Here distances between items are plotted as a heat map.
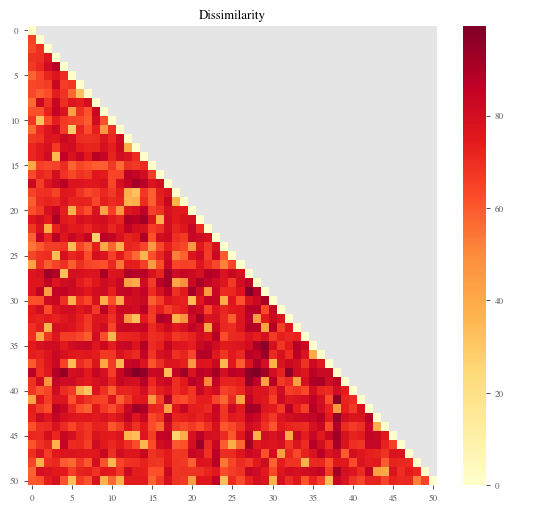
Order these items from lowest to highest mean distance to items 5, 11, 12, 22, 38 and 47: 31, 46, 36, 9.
9, 31, 46, 36
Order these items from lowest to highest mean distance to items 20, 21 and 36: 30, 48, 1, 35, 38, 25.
30, 35, 48, 1, 25, 38
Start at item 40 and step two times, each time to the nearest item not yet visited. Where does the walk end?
6
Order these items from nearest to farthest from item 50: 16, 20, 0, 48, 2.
20, 48, 0, 16, 2
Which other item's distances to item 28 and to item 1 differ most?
10
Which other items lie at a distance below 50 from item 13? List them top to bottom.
12, 18, 19, 28, 32, 45
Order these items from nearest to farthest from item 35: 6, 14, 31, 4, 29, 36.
36, 31, 4, 6, 14, 29
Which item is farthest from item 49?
38
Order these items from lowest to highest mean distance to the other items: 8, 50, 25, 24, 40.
24, 50, 25, 40, 8
